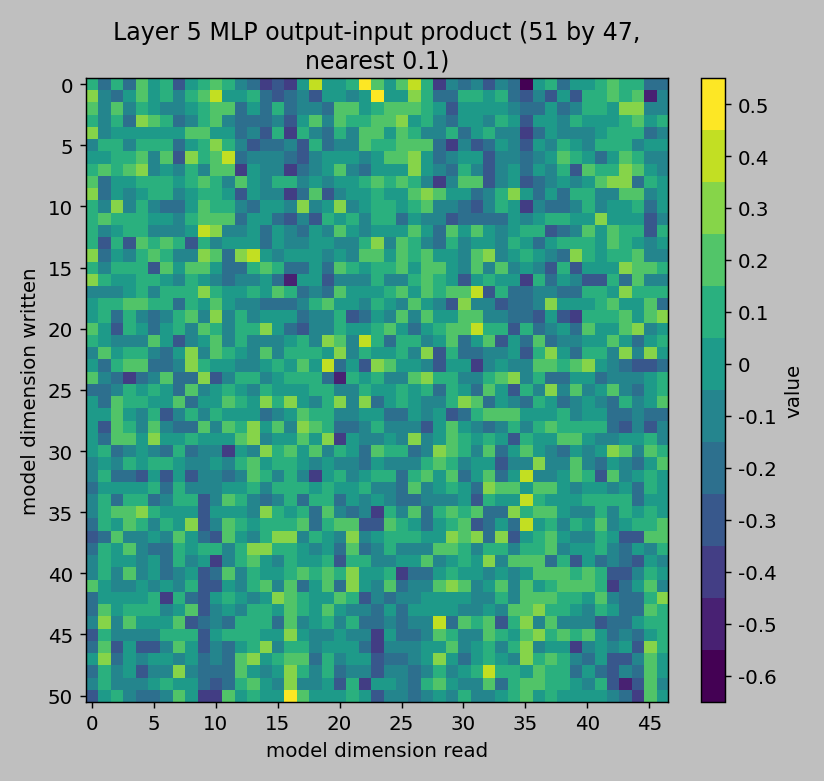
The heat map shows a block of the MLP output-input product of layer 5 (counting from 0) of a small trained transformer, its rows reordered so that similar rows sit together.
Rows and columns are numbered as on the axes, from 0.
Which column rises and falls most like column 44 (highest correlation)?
0
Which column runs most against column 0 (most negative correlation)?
16
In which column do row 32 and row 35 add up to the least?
18
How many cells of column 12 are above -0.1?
32
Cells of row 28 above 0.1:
10
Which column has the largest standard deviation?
35
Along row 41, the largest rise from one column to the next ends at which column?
21
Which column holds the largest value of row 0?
22
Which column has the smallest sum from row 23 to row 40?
44
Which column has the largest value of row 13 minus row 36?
23
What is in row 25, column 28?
-0.2
